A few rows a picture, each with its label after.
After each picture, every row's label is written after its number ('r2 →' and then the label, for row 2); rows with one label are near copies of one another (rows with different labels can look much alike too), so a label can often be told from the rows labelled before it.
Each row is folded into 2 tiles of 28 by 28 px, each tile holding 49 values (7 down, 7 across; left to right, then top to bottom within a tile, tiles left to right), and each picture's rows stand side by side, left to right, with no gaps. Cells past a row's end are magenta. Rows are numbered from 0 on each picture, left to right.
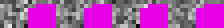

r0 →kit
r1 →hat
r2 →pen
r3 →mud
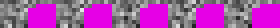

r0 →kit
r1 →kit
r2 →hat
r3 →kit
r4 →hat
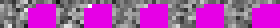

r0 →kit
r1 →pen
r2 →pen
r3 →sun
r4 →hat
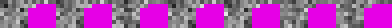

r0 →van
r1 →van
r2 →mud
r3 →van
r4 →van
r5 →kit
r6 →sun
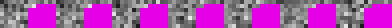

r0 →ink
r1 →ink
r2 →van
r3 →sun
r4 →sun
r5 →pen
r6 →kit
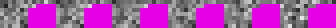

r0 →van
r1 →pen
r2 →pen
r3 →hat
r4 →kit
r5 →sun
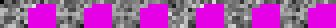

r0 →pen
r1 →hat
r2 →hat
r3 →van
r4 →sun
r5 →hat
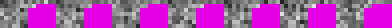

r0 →van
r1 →ink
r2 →hat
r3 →pen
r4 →ink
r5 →ink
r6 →mud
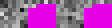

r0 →van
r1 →hat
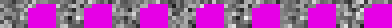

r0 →mud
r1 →sun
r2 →hat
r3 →van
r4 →sun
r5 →sun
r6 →kit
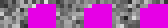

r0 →van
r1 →ink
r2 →sun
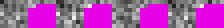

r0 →ink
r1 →ink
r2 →mud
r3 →ink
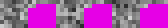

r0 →mud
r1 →hat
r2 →ink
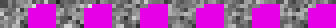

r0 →van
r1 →pen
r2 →sun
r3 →hat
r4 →sun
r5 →hat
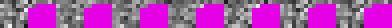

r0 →kit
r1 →sun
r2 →sun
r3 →pen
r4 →pen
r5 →kit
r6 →kit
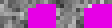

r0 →hat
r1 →van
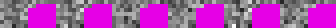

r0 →mud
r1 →kit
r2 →hat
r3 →van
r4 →kit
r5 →pen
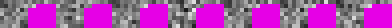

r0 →van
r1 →sun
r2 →ink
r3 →kit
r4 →van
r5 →van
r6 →ink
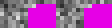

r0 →ink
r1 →van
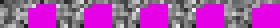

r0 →pen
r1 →kit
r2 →kit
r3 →kit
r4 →hat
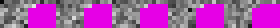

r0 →pen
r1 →ink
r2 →pen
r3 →van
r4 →kit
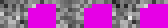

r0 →ink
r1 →mud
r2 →ink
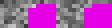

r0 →pen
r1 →mud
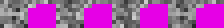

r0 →hat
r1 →mud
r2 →mud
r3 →hat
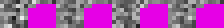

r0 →sun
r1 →sun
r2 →mud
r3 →sun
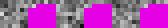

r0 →van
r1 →hat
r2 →ink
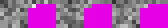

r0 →van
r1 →mud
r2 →pen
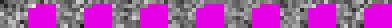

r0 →ink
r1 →kit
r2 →sun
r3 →mud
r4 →hat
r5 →van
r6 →kit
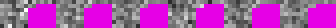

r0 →kit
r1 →sun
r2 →mud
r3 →ink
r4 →mud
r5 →hat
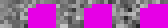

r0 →mud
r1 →sun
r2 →hat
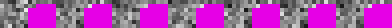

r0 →kit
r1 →van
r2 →ink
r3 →pen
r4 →van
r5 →van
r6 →van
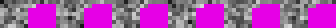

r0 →pen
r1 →hat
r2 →mud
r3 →ink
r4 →mud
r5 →sun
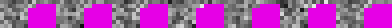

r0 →mud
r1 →hat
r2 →mud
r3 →pen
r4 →sun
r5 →van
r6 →mud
